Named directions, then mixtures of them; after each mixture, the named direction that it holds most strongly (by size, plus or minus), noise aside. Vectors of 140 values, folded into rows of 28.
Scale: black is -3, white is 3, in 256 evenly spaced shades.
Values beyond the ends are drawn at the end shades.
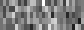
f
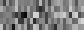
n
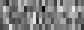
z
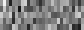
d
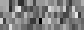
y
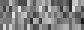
d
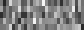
d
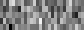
y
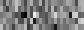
n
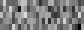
d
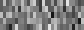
f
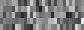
f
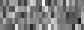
f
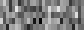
y
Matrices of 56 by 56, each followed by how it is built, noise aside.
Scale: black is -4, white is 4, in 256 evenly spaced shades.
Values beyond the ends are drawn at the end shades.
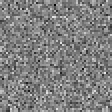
repeating columns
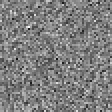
noise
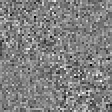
block diagonal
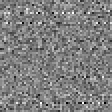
uneven rows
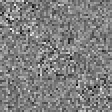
block diagonal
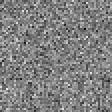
noise
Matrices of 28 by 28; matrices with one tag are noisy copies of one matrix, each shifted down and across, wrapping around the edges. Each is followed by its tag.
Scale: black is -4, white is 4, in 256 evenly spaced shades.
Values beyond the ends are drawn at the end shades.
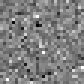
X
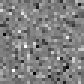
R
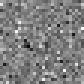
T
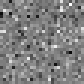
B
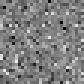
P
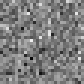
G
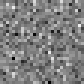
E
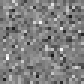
E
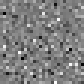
E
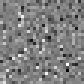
T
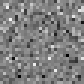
P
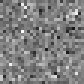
G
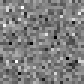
P
